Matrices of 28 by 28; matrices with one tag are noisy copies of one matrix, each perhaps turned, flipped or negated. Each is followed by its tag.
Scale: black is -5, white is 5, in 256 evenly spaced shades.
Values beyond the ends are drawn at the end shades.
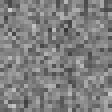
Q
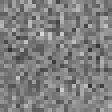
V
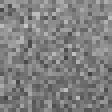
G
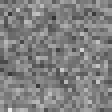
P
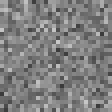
Q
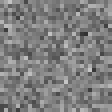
Q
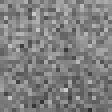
G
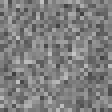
P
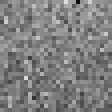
G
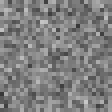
Q
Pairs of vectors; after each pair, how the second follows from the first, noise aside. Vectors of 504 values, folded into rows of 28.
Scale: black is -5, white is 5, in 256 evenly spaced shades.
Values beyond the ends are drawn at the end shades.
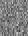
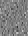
partly zeroed.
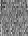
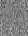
shrunk.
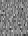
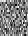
reversed, negated, scaled up.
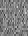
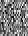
reversed, negated, scaled up.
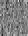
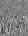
partly zeroed.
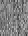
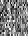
reversed, negated, scaled up.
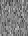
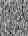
negated.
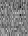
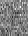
negated.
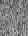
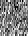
reversed, negated, scaled up.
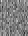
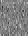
partly zeroed.
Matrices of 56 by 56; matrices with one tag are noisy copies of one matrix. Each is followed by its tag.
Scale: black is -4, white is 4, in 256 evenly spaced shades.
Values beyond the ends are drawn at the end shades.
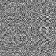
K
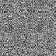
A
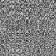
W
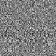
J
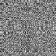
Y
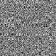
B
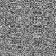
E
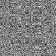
E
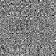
W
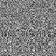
J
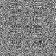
E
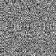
Y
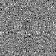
Y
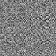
K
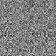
J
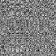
W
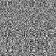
J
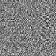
K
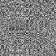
W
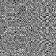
K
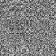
W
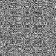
E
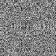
Y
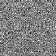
Y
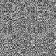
A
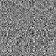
J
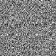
B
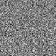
J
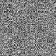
A
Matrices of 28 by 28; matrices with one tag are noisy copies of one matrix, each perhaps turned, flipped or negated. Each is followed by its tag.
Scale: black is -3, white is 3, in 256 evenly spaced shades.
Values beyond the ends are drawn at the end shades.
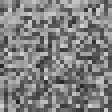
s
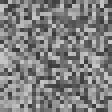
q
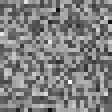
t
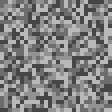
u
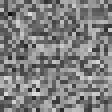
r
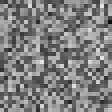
u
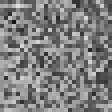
s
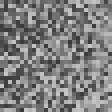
s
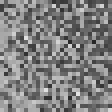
s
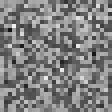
t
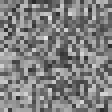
q
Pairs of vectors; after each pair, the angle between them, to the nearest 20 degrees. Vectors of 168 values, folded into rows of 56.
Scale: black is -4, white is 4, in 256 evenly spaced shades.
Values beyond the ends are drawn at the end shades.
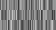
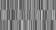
160 degrees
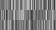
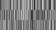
40 degrees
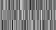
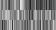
40 degrees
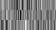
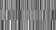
60 degrees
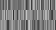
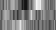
80 degrees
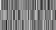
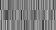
120 degrees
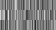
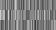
20 degrees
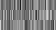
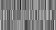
20 degrees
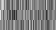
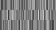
120 degrees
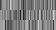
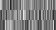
160 degrees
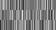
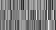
60 degrees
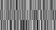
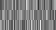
60 degrees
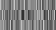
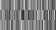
20 degrees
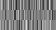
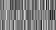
60 degrees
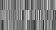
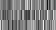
140 degrees
